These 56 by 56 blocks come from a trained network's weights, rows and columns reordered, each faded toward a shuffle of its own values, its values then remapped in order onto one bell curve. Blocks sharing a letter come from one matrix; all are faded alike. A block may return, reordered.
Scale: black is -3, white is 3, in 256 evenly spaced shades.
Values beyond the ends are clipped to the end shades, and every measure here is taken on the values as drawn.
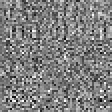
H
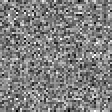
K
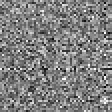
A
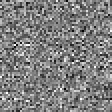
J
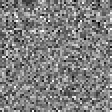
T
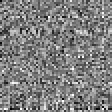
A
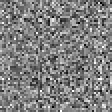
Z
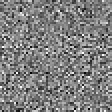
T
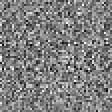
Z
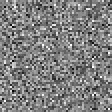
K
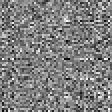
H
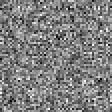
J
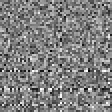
A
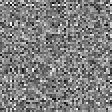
H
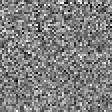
J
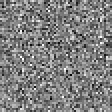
K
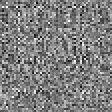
H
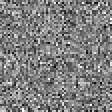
T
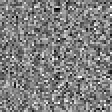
K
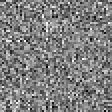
K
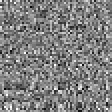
Z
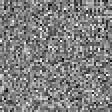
K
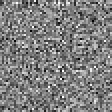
J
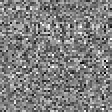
J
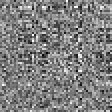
H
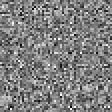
T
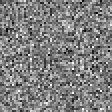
K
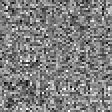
J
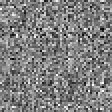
H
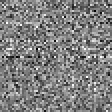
A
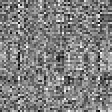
H
